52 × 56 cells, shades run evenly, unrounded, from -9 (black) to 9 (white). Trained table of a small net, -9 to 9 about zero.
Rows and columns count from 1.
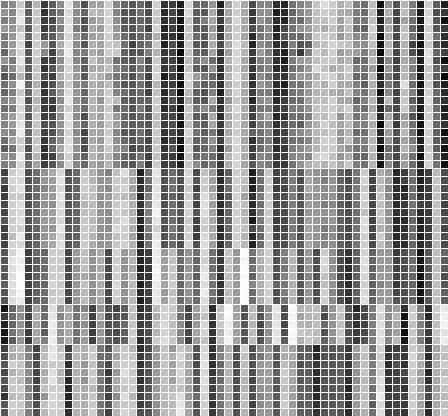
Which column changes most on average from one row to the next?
15
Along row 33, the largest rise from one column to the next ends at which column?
20
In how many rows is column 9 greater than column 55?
21
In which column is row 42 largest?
37
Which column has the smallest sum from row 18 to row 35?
53
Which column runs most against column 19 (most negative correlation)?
29
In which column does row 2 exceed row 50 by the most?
9
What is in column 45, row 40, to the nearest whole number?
-5
